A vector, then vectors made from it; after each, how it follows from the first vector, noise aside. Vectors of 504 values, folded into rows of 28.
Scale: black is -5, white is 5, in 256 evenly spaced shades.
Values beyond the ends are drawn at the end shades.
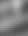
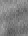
reversed, negated, shrunk.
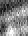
reversed, scaled up.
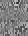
sign-scrambled.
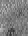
reversed, negated, partly zeroed.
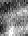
reversed, scaled up.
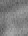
reversed, shrunk.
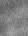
reversed, shrunk.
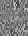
sign-scrambled.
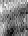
reversed, negated, scaled up.
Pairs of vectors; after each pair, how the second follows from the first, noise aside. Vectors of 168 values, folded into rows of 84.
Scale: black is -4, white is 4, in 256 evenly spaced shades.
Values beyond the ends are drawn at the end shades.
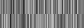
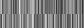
wrapped around, negated.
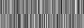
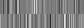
wrapped around, partly zeroed.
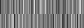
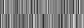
shuffled.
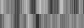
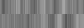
wrapped around, negated, shrunk.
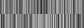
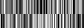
scaled up.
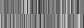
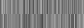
wrapped around, negated, shrunk.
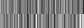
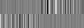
reversed, negated, partly zeroed.
